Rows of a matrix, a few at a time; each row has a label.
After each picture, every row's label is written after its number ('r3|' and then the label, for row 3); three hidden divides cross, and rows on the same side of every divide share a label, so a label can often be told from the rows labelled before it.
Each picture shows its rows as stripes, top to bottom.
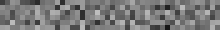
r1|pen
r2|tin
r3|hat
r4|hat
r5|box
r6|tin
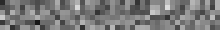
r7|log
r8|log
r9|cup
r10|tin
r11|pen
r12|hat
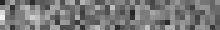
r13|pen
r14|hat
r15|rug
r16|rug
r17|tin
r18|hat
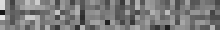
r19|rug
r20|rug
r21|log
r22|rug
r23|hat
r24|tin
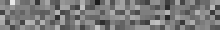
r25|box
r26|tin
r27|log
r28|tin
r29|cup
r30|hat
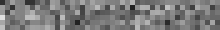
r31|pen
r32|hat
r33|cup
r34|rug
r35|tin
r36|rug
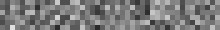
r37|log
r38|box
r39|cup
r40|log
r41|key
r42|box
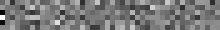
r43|hat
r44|cup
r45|pen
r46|rug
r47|pen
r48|box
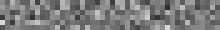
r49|box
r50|tin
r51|hat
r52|key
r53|rug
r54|log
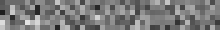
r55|log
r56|box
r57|pen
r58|hat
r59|rug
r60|tin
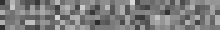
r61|pen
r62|box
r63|tin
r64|log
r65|cup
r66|pen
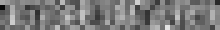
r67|tin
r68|pen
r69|box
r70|box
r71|box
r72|log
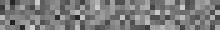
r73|hat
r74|key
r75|log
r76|tin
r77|hat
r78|cup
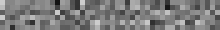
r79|tin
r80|tin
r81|log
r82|rug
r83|key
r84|hat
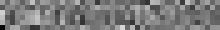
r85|cup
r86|key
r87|rug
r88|rug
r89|rug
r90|pen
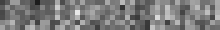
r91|pen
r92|log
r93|log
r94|log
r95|box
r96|cup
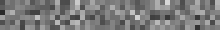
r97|log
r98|log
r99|pen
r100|tin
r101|log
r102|cup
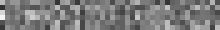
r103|tin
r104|log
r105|rug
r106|rug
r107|log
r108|log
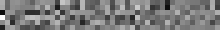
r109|tin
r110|tin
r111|pen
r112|rug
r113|hat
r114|pen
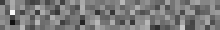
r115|pen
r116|tin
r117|box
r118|hat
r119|hat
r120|key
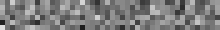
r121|box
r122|cup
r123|cup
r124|hat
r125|pen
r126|rug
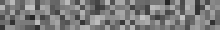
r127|box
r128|cup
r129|box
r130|key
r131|hat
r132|pen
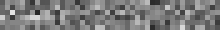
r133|key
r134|hat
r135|box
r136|rug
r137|tin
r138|key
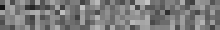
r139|hat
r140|pen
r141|tin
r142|key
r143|key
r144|hat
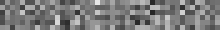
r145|key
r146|cup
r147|key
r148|log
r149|log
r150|hat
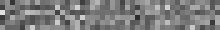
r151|hat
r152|log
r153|rug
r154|pen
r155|log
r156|cup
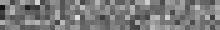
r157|hat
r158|pen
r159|pen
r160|log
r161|rug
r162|log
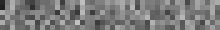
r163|pen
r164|pen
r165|tin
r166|key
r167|cup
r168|box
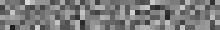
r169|cup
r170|key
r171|box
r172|tin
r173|log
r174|hat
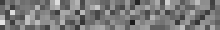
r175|log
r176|hat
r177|box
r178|cup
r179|rug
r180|key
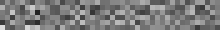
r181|key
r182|cup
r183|box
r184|hat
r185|pen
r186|rug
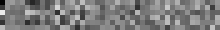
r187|pen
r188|log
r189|rug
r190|log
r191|pen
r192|tin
